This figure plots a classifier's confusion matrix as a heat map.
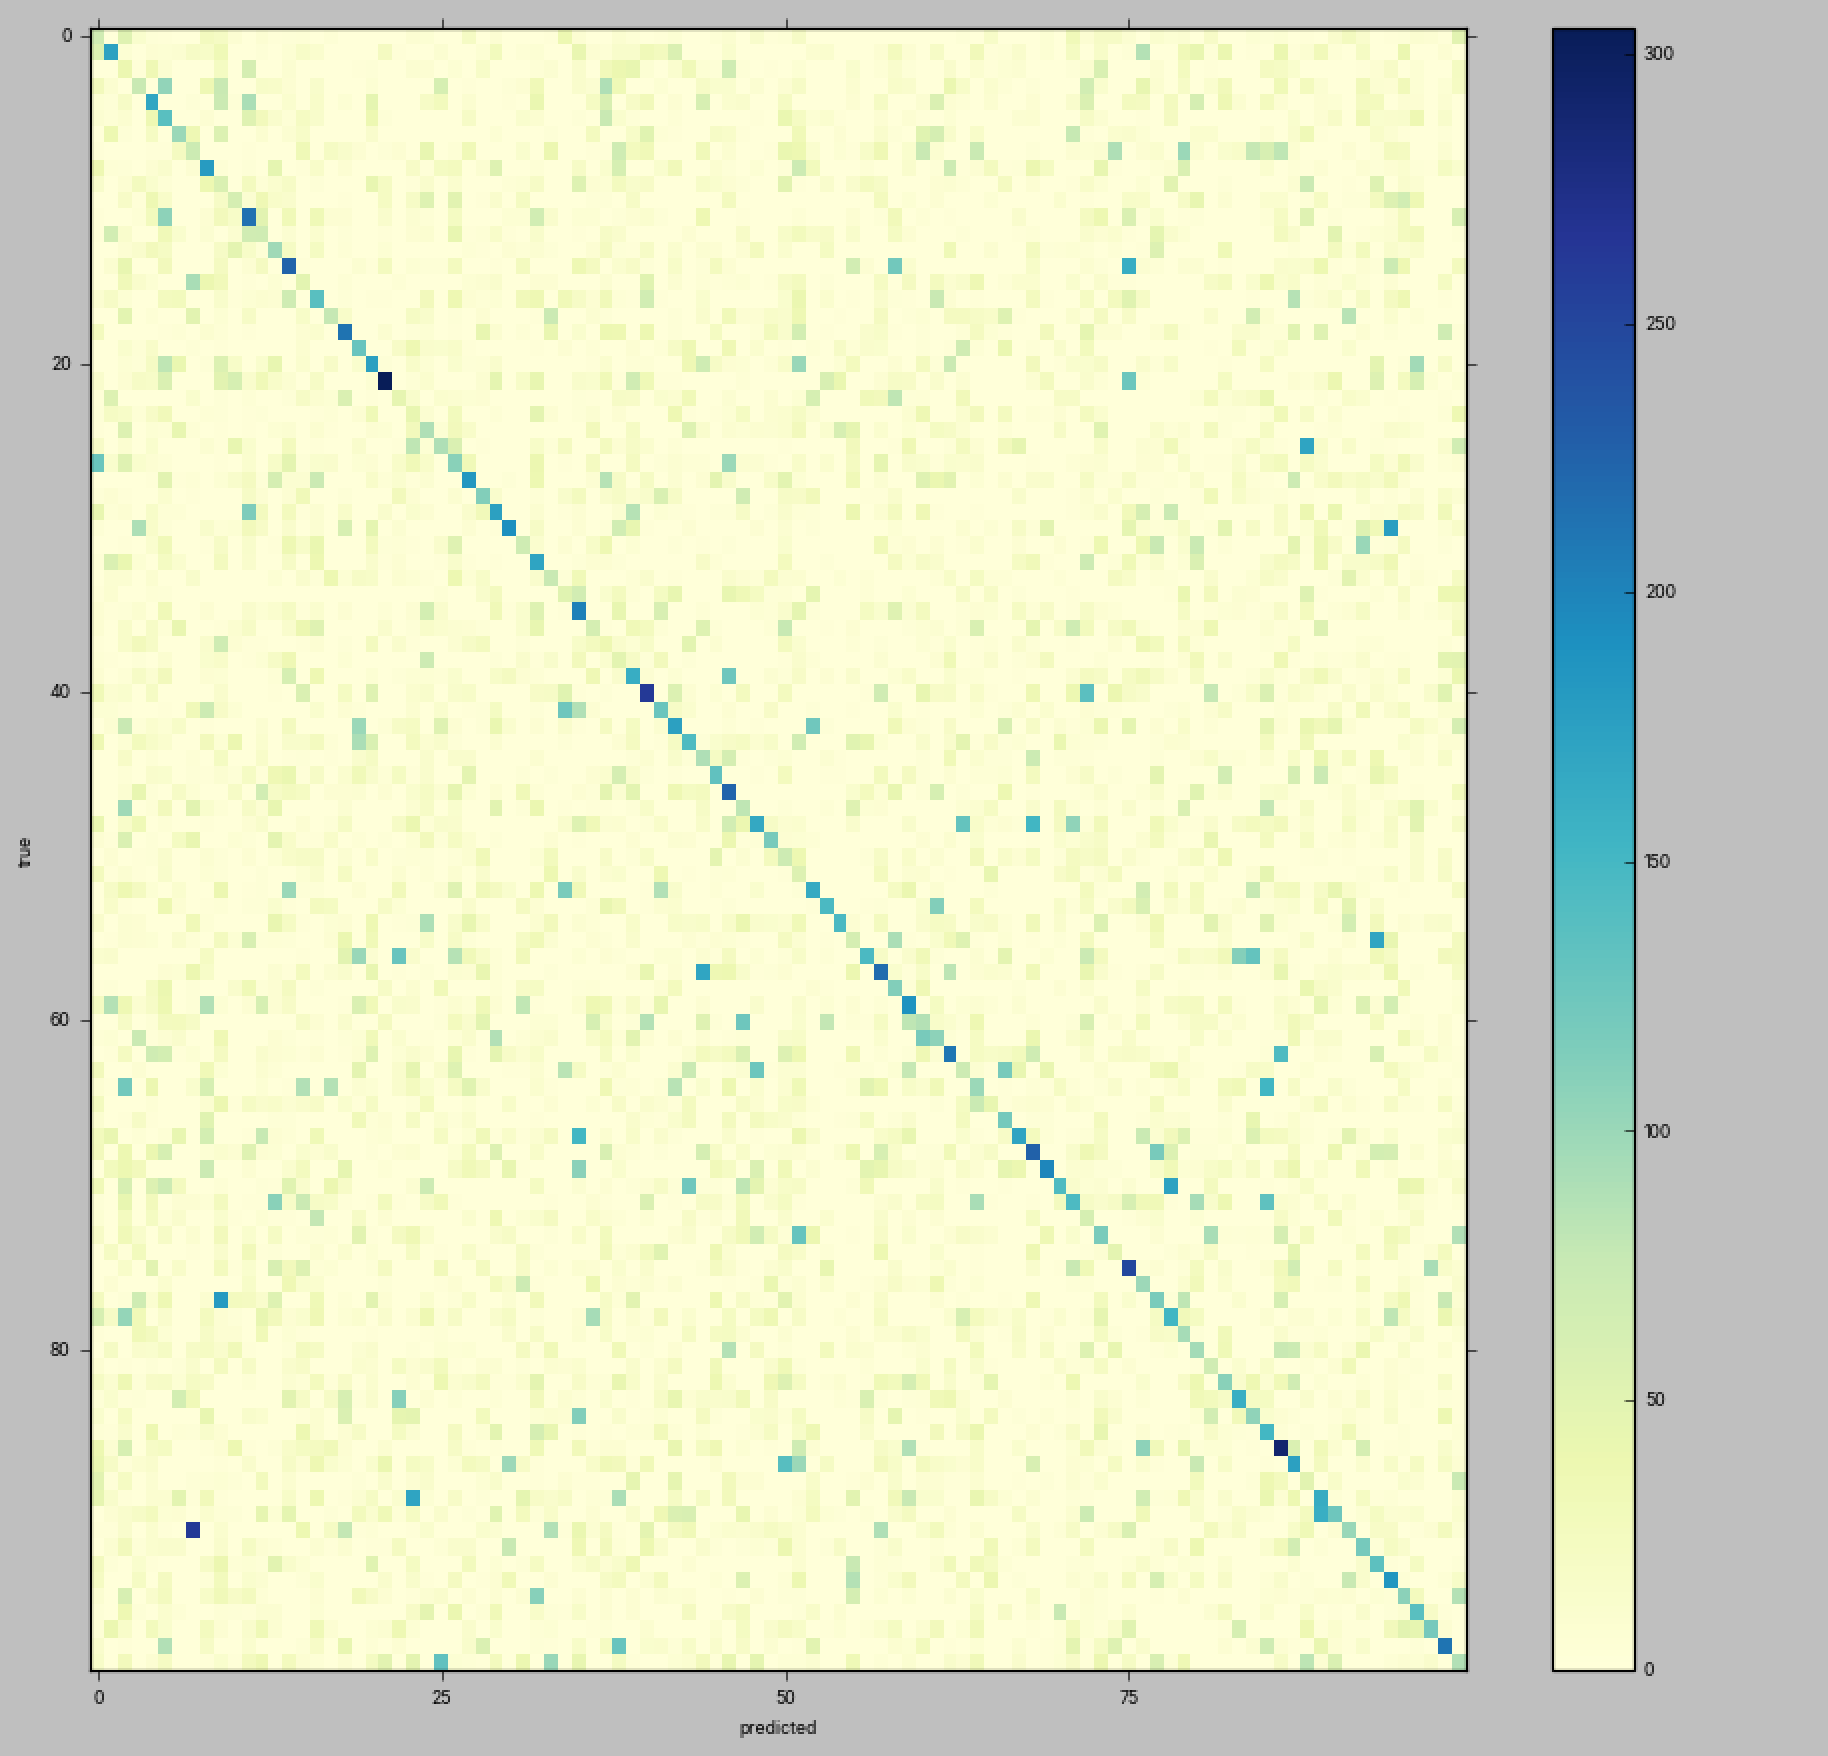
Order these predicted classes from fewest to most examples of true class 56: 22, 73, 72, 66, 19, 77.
77, 73, 66, 72, 19, 22
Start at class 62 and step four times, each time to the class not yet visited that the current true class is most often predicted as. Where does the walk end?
92
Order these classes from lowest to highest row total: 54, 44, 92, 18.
44, 92, 18, 54
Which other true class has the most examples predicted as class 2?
64
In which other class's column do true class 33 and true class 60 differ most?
47
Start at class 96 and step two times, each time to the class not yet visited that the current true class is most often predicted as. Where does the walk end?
78
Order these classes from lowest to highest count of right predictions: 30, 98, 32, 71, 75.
71, 32, 30, 98, 75
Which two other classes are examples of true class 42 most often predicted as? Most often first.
52, 19
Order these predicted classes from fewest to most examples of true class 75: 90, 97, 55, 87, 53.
55, 90, 53, 87, 97
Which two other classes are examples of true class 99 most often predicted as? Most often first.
25, 33
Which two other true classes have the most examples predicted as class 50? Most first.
87, 36
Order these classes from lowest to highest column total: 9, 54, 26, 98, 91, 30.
54, 30, 91, 98, 26, 9
